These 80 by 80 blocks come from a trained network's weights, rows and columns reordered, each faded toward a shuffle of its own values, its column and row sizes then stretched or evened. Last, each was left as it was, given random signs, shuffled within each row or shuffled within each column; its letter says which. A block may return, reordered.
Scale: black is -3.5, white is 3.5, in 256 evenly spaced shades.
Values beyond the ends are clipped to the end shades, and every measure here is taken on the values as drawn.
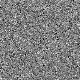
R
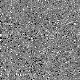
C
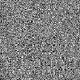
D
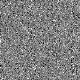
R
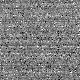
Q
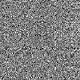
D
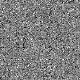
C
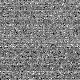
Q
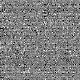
D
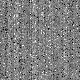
R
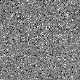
C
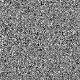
C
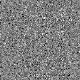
C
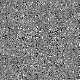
C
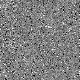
R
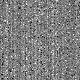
R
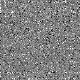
C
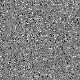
C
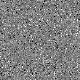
C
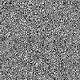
D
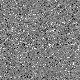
Q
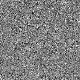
C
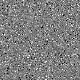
Q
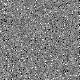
R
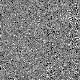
R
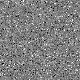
Q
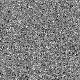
Q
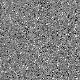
R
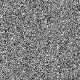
R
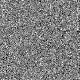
R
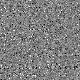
C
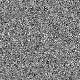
Q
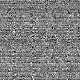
D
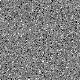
R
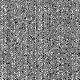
D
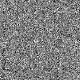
C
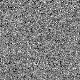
Q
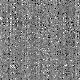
D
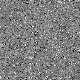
Q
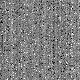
R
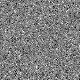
R
